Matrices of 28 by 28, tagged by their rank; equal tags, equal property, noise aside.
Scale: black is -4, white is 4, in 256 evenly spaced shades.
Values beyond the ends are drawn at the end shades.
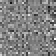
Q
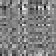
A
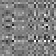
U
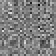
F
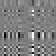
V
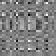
U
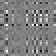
V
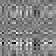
U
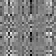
U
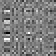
A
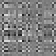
U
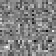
Q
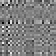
U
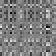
U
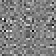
F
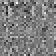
Q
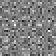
A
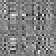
A
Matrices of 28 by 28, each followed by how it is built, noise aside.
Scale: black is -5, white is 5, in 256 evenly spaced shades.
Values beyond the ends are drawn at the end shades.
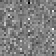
uneven columns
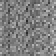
repeating rows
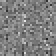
uneven columns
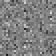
uneven columns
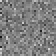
uneven columns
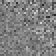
upper triangular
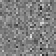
uneven columns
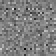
uneven rows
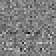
uneven rows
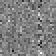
uneven columns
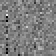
uneven columns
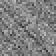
Toeplitz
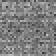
blocks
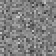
repeating rows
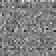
uneven rows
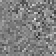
upper triangular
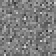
repeating rows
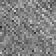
Toeplitz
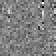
uneven columns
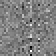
uneven columns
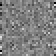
uneven columns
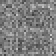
blocks
